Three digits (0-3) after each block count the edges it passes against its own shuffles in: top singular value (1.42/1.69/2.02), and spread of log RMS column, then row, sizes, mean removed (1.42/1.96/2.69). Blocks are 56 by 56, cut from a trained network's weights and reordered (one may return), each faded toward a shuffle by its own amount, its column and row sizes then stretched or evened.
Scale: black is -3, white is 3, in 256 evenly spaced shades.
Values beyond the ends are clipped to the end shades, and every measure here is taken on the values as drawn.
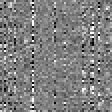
2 3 0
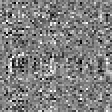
3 2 2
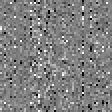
0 3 0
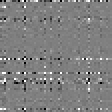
3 2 3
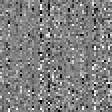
1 3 1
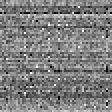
3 1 1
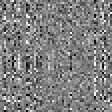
3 3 1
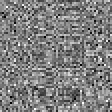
3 0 0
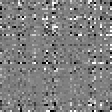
1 3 3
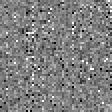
0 2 0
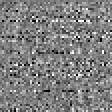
2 1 3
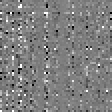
0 3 1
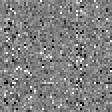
0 2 0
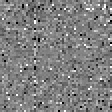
0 1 1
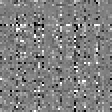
1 3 2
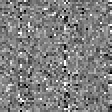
1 2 0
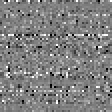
1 0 3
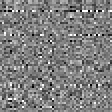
3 1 2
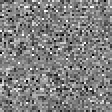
1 0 2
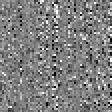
0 3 0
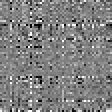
3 3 3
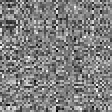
3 2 1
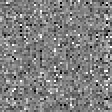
1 2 1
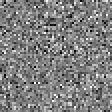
1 0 1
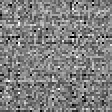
1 2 1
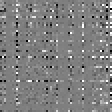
2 3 3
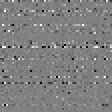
1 1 3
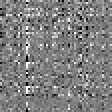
3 3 2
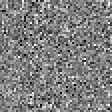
0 1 0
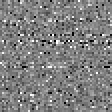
1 0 2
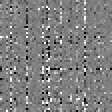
2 3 2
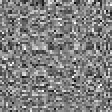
3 2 2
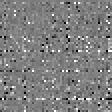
1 2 2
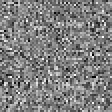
2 1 1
